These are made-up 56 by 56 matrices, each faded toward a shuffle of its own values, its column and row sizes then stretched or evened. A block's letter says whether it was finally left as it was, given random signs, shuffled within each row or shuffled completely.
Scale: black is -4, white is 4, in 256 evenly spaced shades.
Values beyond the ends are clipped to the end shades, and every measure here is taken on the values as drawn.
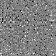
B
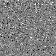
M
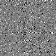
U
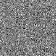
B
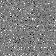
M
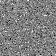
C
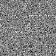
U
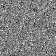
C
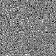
B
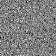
U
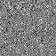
M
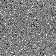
C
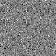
B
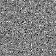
U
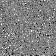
M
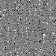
B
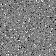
C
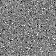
C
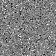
C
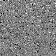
M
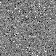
C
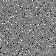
C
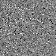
U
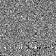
B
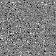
U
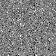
U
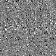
B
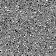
C
